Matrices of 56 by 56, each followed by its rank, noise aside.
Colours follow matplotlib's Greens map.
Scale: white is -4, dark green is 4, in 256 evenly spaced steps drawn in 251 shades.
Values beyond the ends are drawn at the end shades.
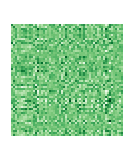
four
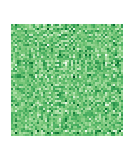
six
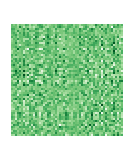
six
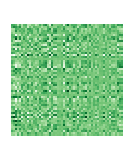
three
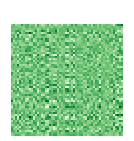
three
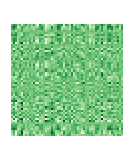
four
